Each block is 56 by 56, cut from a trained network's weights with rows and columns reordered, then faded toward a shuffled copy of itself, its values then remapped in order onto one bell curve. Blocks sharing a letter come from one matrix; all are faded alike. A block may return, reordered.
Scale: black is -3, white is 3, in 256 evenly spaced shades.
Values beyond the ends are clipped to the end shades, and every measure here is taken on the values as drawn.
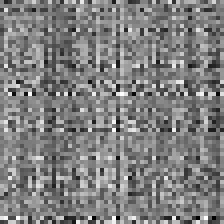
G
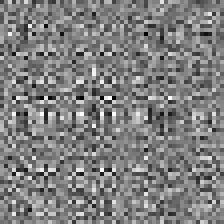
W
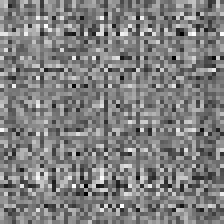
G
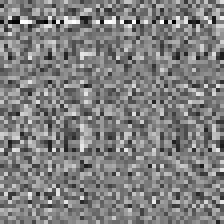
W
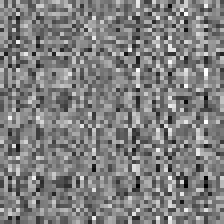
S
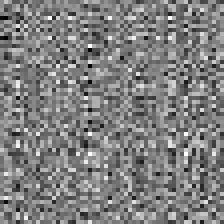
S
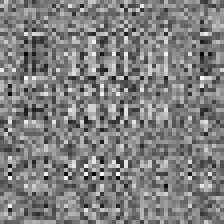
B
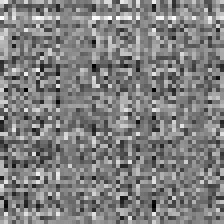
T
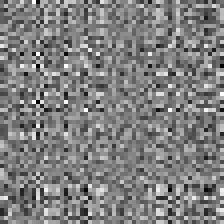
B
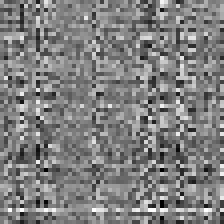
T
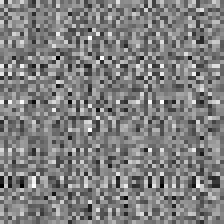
W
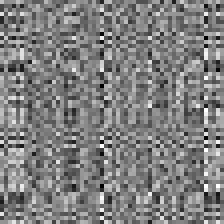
S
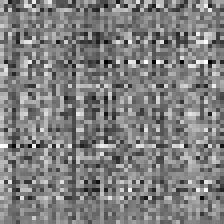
G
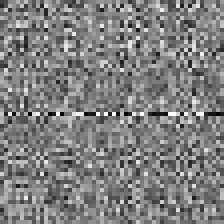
B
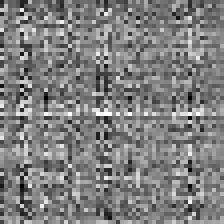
T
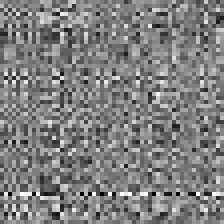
B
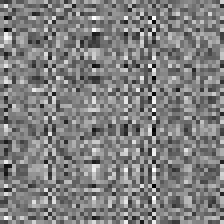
S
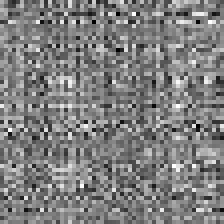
G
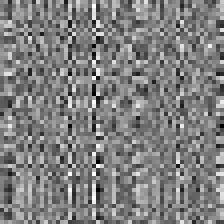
S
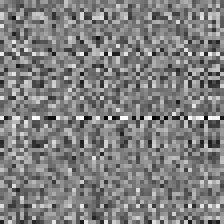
W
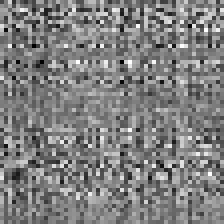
G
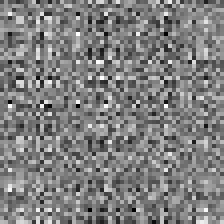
B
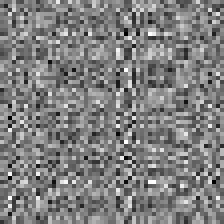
S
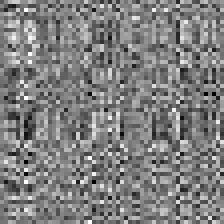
S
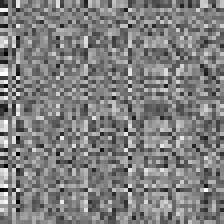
S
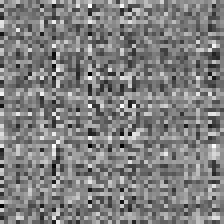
T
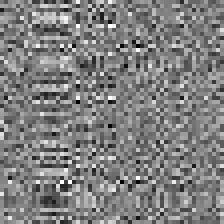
S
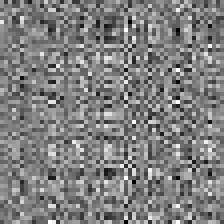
S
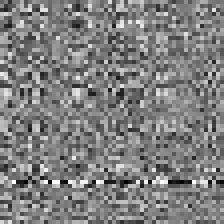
B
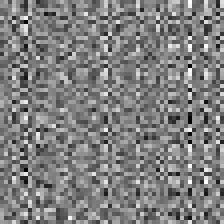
S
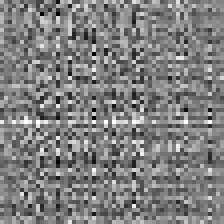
T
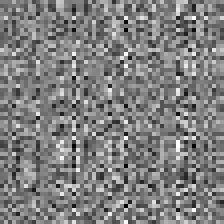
S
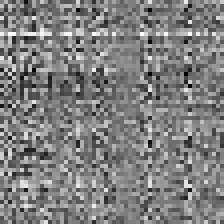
T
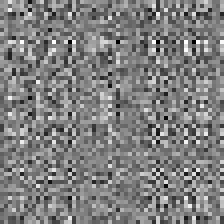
B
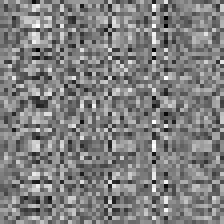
S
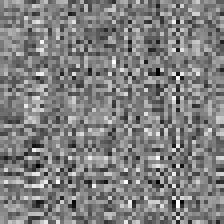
W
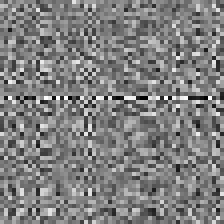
B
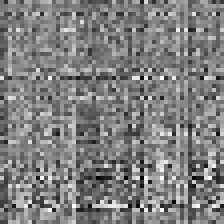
G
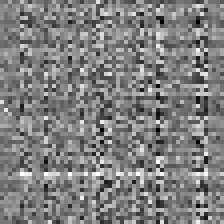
T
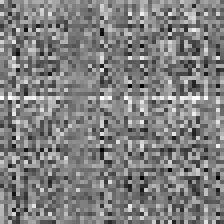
T
